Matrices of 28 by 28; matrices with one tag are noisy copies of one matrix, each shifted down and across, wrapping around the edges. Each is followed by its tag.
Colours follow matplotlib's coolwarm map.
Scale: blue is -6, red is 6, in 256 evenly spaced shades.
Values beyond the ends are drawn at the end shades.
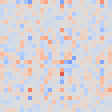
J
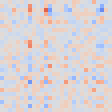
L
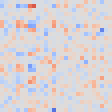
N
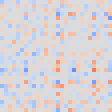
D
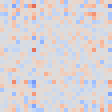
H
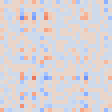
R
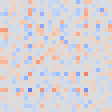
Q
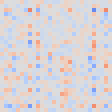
Q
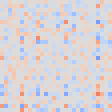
D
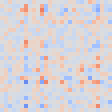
L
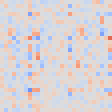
J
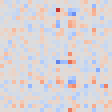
N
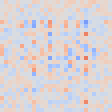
H
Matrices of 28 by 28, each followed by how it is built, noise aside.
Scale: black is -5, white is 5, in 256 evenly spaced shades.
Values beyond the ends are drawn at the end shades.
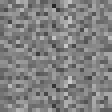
repeating rows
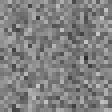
repeating rows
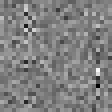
uneven columns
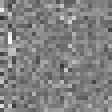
uneven columns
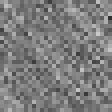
Toeplitz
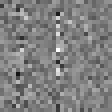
uneven columns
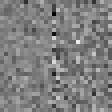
uneven columns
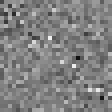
block diagonal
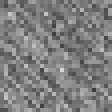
Toeplitz
